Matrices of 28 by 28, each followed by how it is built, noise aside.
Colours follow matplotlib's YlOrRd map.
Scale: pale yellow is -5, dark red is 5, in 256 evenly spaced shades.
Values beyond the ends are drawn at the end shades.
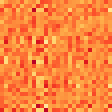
low rank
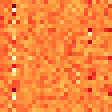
uneven columns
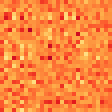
low rank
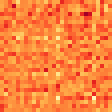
low rank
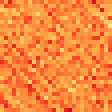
Toeplitz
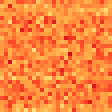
blocks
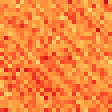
Toeplitz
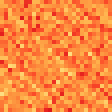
Toeplitz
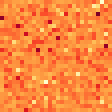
sparse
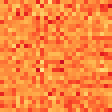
low rank
